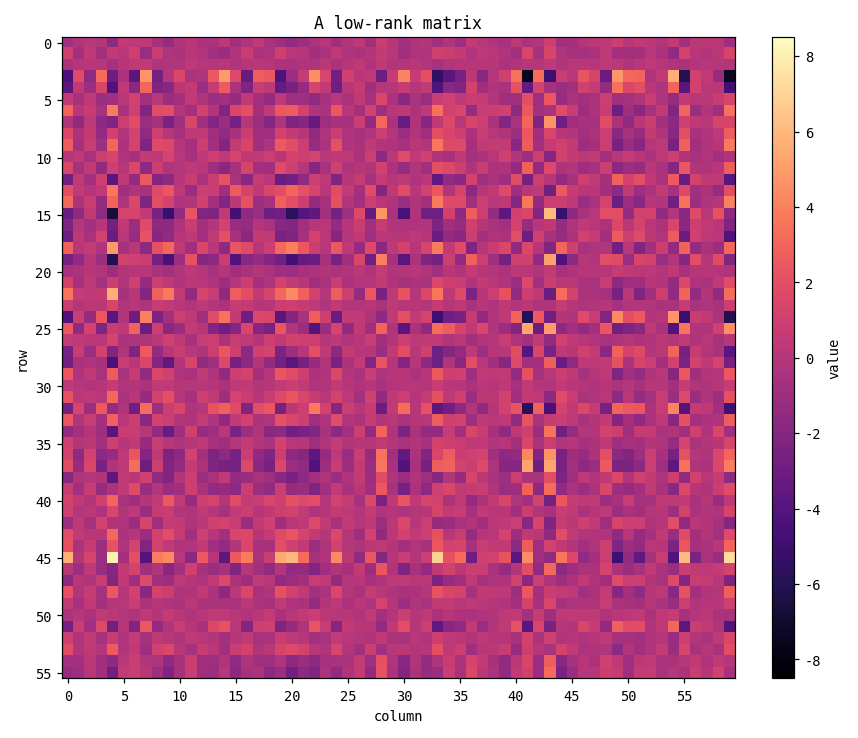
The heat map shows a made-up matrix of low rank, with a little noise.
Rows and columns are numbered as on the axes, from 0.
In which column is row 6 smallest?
49
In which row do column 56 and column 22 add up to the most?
3
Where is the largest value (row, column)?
45, 4
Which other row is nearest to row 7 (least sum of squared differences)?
46
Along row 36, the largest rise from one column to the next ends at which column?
43
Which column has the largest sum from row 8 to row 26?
41
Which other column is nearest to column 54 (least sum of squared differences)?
7
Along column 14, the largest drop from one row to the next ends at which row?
25
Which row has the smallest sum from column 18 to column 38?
15
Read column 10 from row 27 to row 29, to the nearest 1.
1 0 0
